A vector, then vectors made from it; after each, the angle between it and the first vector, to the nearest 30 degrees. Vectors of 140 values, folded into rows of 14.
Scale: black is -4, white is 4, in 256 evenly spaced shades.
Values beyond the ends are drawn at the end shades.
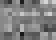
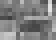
120 degrees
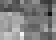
120 degrees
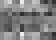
150 degrees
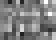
30 degrees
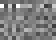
90 degrees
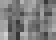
120 degrees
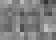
150 degrees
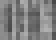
120 degrees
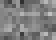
30 degrees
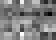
150 degrees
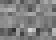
60 degrees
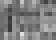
150 degrees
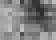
60 degrees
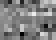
30 degrees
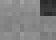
120 degrees
